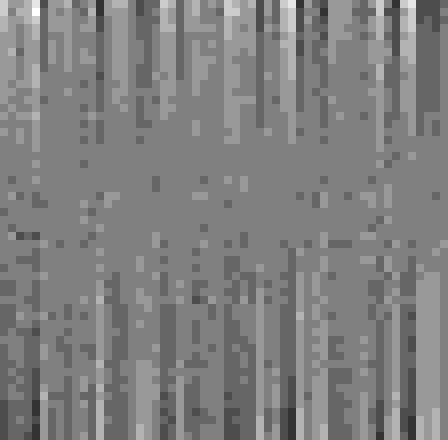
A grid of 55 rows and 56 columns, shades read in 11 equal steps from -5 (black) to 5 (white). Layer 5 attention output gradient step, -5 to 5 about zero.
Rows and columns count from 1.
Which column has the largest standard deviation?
5
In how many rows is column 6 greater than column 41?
13
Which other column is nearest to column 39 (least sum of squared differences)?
8
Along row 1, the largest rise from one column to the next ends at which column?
51
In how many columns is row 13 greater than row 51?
26
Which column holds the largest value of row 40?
38
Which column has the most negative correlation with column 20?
31
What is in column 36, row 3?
2
